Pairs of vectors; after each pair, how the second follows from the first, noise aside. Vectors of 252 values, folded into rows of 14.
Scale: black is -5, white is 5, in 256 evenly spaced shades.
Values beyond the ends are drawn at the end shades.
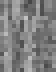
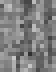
reversed, negated.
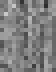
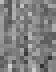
reversed, negated.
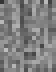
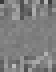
partly zeroed.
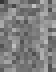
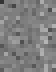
partly zeroed.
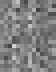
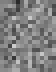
sign-scrambled.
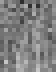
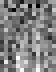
scaled up.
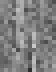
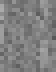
wrapped around, shrunk.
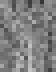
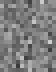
sign-scrambled.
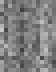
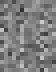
sign-scrambled.
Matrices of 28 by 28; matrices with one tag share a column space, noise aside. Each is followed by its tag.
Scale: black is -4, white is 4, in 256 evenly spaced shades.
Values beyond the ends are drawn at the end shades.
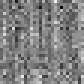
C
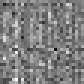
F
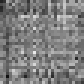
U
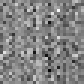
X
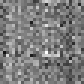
X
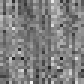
U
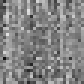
U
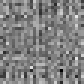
U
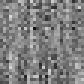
C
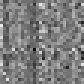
F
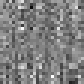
C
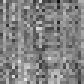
C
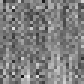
C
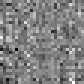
F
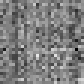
F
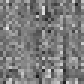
U
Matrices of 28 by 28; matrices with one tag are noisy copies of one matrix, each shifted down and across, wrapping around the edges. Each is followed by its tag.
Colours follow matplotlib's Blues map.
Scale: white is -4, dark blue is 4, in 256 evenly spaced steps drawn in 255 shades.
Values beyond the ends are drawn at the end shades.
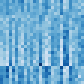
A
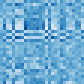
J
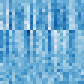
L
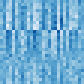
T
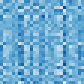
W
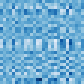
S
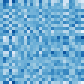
S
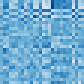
J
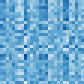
W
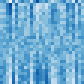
L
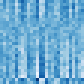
A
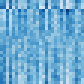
T
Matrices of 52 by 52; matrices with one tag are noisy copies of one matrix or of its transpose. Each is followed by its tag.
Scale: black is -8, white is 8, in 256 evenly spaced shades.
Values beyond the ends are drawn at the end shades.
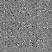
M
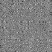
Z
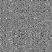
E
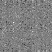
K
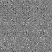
M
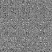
M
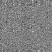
K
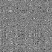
E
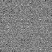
Z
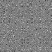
Z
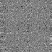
K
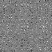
Z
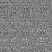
M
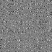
Z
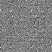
E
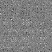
M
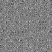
Z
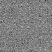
Z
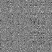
E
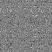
E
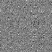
E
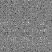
M
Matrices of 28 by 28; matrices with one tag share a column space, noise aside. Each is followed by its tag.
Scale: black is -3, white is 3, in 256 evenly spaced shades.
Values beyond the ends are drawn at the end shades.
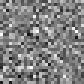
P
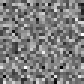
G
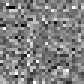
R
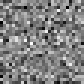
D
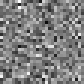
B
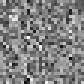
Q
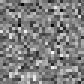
P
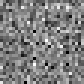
D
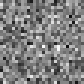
Q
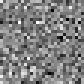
B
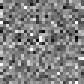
D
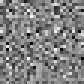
P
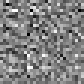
P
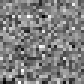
Q
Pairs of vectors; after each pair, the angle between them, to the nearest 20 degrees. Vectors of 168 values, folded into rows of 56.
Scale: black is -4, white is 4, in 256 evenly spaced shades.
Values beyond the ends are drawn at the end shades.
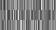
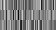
160 degrees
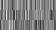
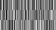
160 degrees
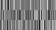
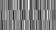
100 degrees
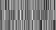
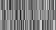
160 degrees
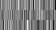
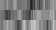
100 degrees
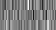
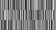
80 degrees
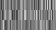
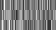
60 degrees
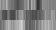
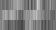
160 degrees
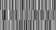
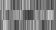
120 degrees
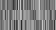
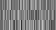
60 degrees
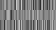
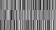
20 degrees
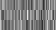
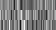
80 degrees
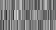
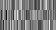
20 degrees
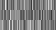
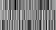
120 degrees
